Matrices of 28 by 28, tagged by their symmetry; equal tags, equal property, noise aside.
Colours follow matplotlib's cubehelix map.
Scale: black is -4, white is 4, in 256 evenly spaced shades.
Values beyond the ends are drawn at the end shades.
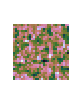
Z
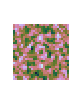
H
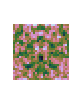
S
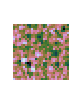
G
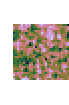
Z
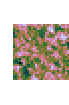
Z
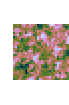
G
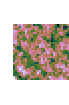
G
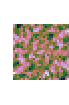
H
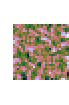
Z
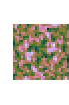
H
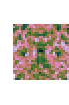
S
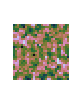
H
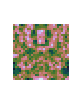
S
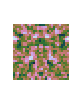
S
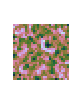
G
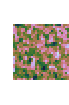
Z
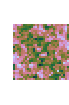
H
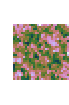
G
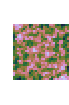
H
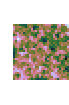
G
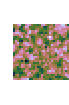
Z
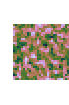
Z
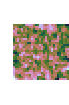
Z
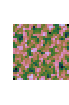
H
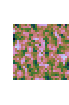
H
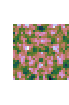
S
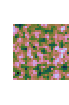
Z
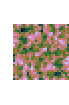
H
